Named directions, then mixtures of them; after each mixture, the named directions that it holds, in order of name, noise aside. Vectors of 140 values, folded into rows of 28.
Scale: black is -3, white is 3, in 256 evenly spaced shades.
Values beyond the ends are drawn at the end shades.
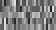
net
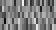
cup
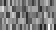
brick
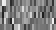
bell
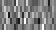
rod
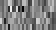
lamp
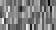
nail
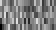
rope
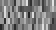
lamp, rod, rope.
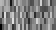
bell, brick, rope.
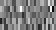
nail, net.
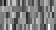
brick, net.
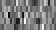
rod.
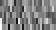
lamp, rope.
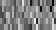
bell, cup.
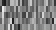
bell, lamp.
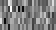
lamp.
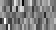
cup, lamp, nail.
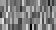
nail.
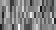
bell, cup, rope.
